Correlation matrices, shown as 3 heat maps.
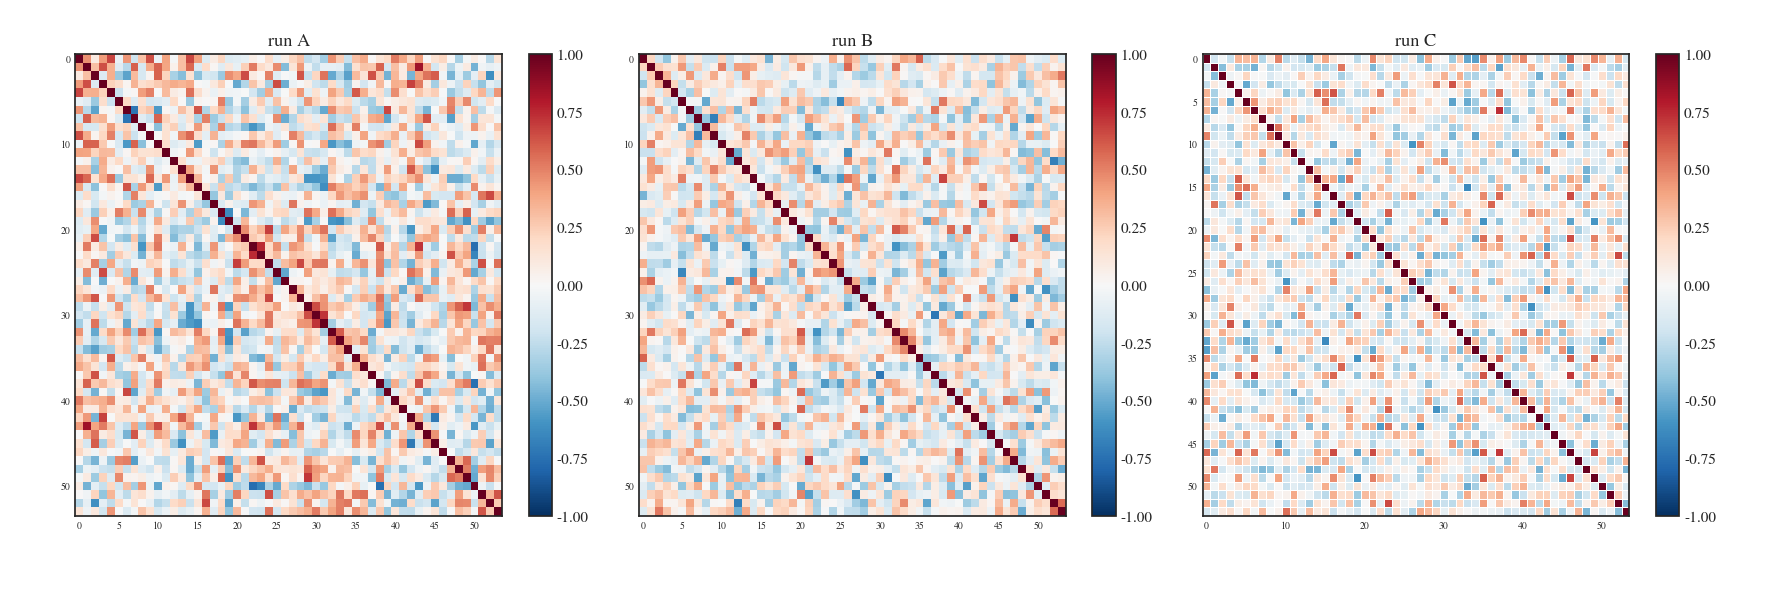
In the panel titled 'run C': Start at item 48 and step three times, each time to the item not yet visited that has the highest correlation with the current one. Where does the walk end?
36
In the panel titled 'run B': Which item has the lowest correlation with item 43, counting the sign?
49
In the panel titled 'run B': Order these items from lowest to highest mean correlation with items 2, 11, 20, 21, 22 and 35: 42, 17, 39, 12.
12, 39, 42, 17
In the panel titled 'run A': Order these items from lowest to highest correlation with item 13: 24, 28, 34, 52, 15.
24, 28, 34, 15, 52
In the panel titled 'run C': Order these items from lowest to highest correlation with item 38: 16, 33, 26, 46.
46, 26, 16, 33
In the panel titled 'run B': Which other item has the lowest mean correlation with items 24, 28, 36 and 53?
7
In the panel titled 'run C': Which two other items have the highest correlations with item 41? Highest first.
23, 18
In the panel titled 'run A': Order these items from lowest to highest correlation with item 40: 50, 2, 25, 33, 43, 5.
50, 33, 5, 25, 2, 43
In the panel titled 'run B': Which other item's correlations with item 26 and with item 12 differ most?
28
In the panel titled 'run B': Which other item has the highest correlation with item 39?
20
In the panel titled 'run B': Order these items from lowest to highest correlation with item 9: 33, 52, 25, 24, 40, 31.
25, 24, 31, 52, 40, 33
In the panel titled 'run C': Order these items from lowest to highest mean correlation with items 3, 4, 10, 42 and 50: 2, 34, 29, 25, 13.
2, 25, 34, 29, 13
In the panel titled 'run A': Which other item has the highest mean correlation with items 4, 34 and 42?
32
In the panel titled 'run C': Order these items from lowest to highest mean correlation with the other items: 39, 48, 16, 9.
48, 39, 9, 16
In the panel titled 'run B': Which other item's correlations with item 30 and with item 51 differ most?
37
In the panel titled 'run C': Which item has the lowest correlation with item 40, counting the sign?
34
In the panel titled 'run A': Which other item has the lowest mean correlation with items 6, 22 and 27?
44
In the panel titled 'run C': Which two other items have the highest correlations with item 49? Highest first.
46, 35
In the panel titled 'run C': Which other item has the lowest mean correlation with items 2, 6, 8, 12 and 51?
1
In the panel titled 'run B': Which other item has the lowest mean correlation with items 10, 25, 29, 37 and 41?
38
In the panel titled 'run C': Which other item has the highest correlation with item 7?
11
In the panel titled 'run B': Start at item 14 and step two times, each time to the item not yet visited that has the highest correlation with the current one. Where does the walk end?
5
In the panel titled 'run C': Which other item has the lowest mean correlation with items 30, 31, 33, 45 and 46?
5
